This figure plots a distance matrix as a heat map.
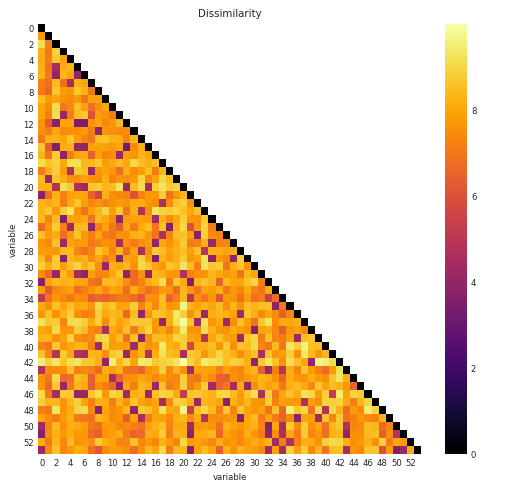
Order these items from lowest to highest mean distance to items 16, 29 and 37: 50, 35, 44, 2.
44, 35, 50, 2
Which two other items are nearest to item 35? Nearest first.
33, 52
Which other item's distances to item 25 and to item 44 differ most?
18
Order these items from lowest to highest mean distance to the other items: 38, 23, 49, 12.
12, 49, 38, 23
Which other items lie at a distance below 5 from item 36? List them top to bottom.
14, 23, 28, 39, 49
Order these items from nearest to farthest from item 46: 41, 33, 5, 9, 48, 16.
5, 41, 33, 9, 16, 48
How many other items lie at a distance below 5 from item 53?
7
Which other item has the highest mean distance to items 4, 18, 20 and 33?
42
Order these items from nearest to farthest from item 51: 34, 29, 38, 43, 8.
43, 34, 8, 38, 29
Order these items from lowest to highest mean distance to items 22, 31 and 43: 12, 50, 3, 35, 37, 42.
12, 50, 37, 3, 35, 42
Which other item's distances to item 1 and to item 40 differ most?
19
